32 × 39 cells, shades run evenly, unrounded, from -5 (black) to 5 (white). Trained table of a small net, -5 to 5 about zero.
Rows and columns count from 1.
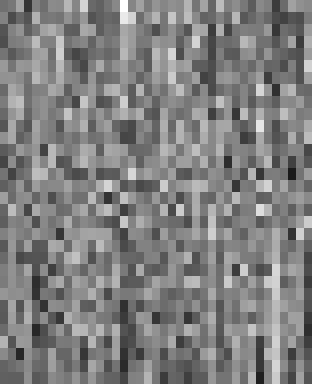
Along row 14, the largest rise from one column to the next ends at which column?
30
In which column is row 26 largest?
35
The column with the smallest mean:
1
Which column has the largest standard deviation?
16
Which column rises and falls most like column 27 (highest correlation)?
38
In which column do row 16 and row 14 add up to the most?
34
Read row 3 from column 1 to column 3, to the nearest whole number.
-2 0 1
